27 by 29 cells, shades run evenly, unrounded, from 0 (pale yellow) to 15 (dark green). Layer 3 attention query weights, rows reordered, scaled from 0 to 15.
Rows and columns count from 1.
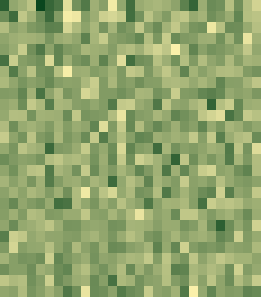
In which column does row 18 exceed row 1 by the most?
8
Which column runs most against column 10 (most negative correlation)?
28
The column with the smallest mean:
29
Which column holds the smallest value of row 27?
22
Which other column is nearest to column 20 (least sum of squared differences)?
11
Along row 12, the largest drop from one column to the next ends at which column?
12
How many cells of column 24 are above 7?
12
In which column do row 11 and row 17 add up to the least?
25
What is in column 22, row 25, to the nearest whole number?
5
